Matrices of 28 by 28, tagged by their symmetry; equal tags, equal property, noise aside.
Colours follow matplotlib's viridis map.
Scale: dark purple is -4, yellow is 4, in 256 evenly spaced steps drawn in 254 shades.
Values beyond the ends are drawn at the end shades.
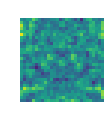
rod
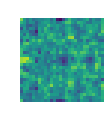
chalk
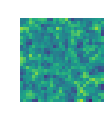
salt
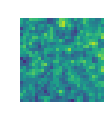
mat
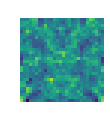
rod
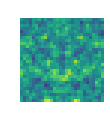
rod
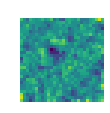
salt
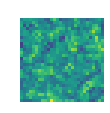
salt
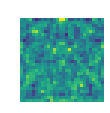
rod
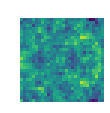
chalk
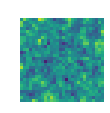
salt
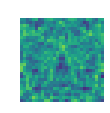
rod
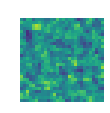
mat
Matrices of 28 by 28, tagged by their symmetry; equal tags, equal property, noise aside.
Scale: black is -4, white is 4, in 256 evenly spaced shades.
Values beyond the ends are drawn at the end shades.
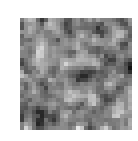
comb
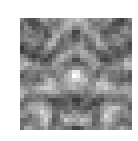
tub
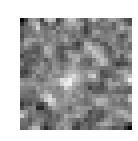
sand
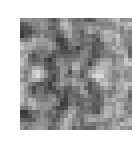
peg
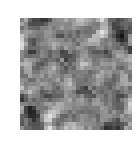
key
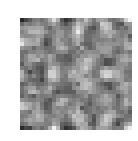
peg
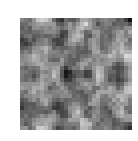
peg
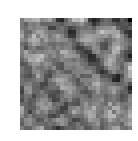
sand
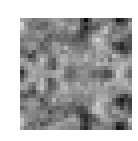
peg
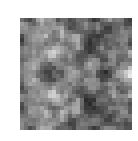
peg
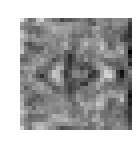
peg
